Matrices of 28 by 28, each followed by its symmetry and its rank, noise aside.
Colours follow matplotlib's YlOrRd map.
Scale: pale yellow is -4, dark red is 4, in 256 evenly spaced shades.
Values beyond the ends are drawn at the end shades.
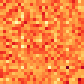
symmetric, rank eight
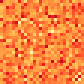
symmetric, rank eight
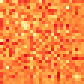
symmetric, rank seven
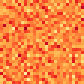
no symmetry, rank eight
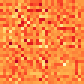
no symmetry, rank seven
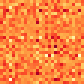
antisymmetric, rank six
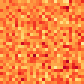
no symmetry, rank six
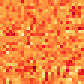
no symmetry, rank six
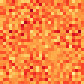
symmetric, rank eight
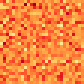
no symmetry, rank seven
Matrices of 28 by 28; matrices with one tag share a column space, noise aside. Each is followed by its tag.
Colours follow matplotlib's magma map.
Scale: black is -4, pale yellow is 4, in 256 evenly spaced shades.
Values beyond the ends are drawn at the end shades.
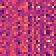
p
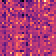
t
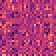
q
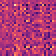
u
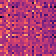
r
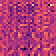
u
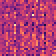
q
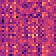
r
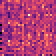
q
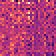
t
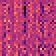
u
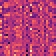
r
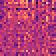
t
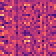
p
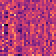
q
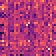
q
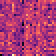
q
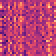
p
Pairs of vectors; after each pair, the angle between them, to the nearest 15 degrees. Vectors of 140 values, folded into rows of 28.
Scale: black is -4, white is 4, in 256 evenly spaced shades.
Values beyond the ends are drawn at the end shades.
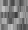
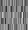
105 degrees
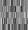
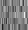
45 degrees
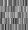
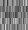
165 degrees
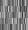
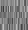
120 degrees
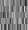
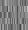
60 degrees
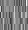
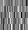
135 degrees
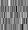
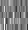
75 degrees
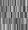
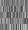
120 degrees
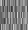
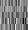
105 degrees
